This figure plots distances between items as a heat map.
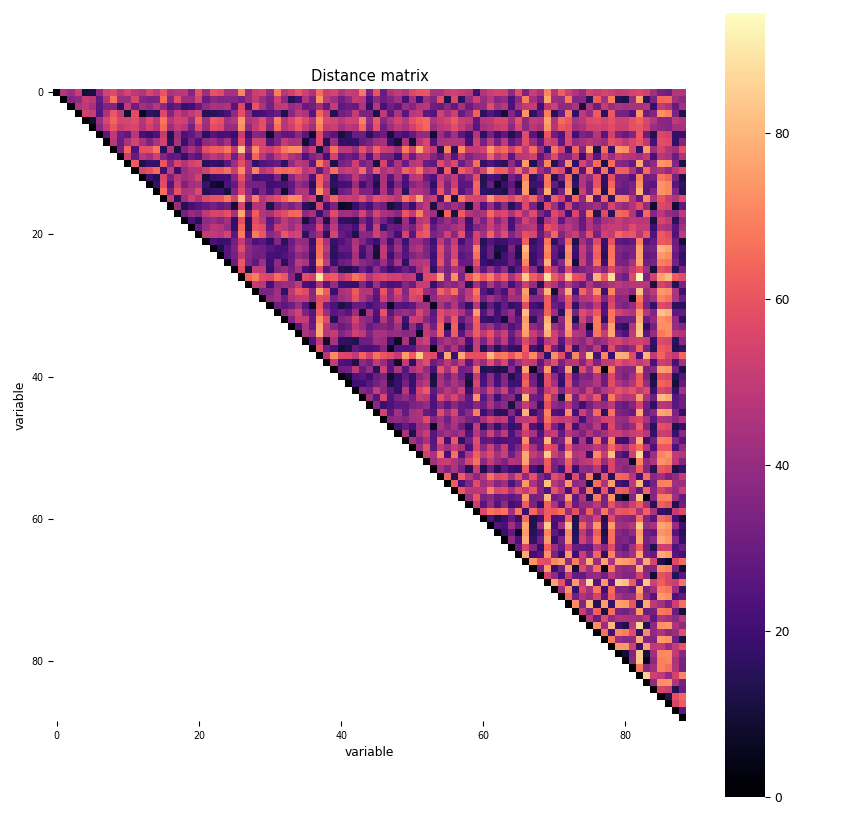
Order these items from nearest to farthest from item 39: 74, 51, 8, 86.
51, 74, 8, 86
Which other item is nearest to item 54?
17
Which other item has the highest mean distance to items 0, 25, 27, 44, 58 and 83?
69
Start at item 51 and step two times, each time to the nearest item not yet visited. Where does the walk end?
26
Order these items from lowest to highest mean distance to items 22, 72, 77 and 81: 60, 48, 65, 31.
60, 65, 31, 48
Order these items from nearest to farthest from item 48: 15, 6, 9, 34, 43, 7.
7, 9, 6, 43, 34, 15
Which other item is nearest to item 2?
74
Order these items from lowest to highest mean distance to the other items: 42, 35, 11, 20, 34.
35, 42, 20, 34, 11
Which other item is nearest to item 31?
43
